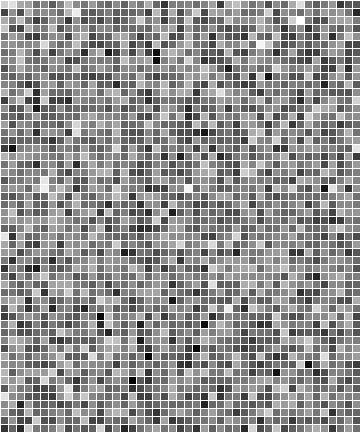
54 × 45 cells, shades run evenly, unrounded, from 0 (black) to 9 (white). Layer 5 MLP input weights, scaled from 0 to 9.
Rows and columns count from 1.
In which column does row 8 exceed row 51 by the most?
3
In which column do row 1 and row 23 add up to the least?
28
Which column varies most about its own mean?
26
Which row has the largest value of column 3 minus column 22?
38
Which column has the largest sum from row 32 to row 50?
36
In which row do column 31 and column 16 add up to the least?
54
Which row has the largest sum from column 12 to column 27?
31
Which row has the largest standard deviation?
24
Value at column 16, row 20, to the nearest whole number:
4
